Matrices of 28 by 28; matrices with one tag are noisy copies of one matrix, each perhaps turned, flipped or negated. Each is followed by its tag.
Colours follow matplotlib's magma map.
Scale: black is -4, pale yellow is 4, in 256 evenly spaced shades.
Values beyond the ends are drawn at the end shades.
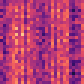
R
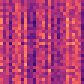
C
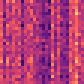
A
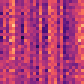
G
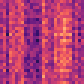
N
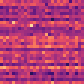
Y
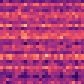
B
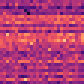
A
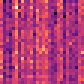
Y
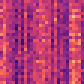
R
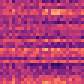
G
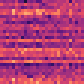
G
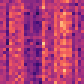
N
